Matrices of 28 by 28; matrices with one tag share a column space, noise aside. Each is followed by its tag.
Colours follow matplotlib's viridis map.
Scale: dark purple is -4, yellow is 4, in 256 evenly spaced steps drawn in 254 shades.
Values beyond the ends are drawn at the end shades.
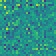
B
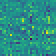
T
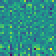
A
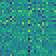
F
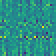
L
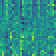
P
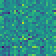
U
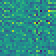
F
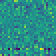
A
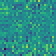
A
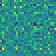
B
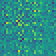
F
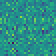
T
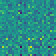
U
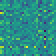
U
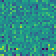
A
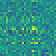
T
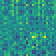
P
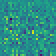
T
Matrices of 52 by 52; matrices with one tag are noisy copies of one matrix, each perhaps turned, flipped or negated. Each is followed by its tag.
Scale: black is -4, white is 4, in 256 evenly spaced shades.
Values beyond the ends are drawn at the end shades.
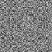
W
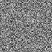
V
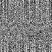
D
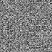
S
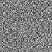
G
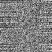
D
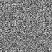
S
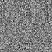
S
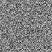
V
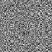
W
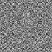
G
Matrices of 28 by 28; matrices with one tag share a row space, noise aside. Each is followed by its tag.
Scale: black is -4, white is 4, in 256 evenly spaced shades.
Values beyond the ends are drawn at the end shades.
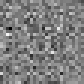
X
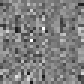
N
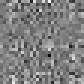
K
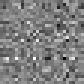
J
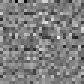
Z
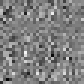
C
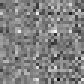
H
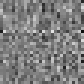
Z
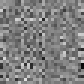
N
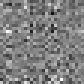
X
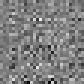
K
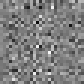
K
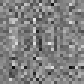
K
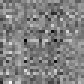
X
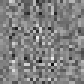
K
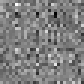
H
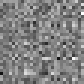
Z
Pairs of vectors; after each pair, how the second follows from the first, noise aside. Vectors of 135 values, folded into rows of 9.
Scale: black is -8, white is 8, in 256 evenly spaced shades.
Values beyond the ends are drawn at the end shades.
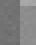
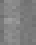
wrapped around, shrunk.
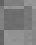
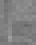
wrapped around, negated, shrunk.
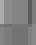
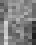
reversed, negated, scaled up.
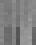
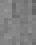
wrapped around, shrunk.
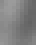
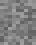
shuffled.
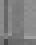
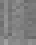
negated, shrunk.
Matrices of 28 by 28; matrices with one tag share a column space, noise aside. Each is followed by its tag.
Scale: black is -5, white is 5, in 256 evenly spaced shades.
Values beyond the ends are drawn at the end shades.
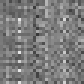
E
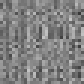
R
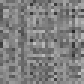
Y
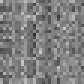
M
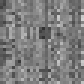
R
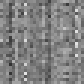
Y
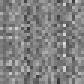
M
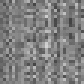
Y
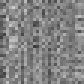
E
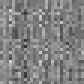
R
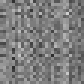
Y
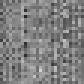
Y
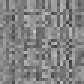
R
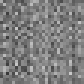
M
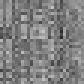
R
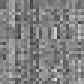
R
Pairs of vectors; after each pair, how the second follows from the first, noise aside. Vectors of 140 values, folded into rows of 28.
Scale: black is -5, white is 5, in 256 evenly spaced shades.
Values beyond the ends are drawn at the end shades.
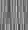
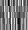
reversed, scaled up.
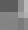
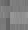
wrapped around, negated, shrunk.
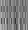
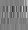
reversed, partly zeroed.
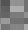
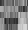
reversed, negated, scaled up.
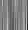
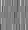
reversed, partly zeroed.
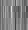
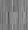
wrapped around, negated, shrunk.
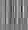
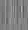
negated, shrunk.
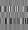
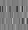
reversed, partly zeroed.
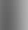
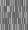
shuffled.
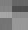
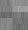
negated, shrunk.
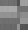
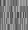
shuffled.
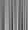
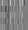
reversed, partly zeroed.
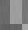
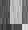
scaled up.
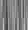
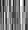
reversed, negated, scaled up.
